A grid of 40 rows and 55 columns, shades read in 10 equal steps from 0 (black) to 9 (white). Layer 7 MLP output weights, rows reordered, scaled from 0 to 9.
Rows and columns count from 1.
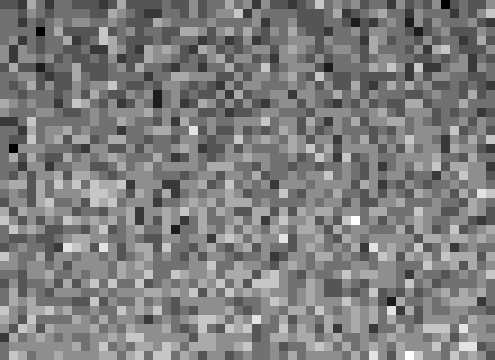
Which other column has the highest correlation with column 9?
10
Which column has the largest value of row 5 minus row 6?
12
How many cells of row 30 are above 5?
8
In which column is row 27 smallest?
24
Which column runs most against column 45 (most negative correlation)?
1
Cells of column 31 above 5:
5
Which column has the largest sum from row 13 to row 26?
47
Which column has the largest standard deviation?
46
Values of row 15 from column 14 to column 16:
2 4 4
